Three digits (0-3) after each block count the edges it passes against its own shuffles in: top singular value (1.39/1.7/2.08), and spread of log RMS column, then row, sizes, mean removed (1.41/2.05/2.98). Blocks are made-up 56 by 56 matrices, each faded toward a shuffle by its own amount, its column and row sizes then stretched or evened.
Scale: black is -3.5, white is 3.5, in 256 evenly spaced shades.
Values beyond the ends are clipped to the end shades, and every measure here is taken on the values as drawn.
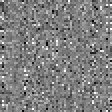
0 2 0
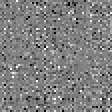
3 1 1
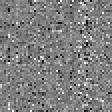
0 2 1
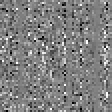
0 3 1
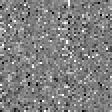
1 1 0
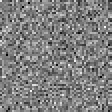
3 0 1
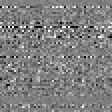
2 0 3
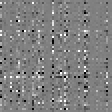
1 3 2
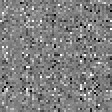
1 2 1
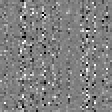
0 3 0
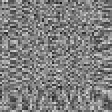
3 1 0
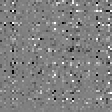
2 2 2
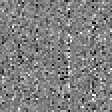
0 2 0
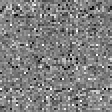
2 0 2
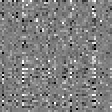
3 2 1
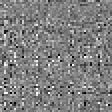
2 2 2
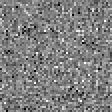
0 0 1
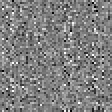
2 2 0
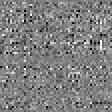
1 1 3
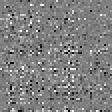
2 2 2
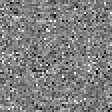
0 1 1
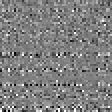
3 1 3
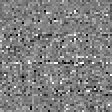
1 0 2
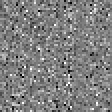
0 2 0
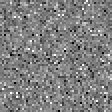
0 0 1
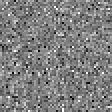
1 1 1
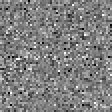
0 1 1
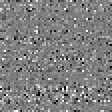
0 1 3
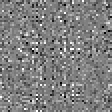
2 2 1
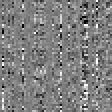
2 3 0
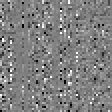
0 3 0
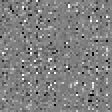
1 2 1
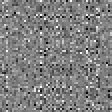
3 2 1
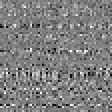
3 0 3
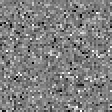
0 0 1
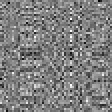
3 2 0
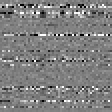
3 0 3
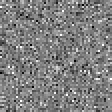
2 0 0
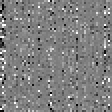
1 3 0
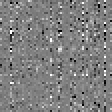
1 3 1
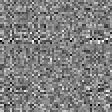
3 1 2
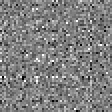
2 1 1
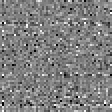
1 1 2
